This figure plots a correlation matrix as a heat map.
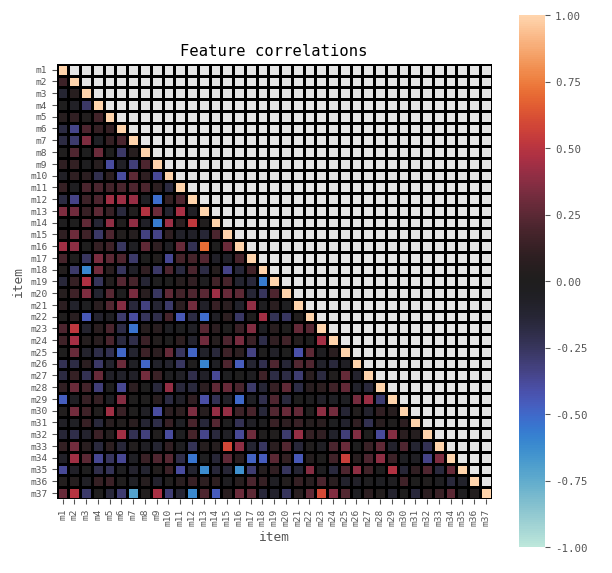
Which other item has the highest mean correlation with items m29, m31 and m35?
m26
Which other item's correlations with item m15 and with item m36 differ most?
m33
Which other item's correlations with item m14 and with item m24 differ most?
m37
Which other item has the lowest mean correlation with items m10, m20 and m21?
m9
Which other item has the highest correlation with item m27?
m29
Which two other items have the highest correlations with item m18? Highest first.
m22, m4
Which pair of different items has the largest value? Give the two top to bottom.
m13, m16
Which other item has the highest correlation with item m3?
m19
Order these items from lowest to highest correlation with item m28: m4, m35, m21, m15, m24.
m4, m21, m35, m24, m15
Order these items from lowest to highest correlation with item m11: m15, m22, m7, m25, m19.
m22, m25, m15, m19, m7
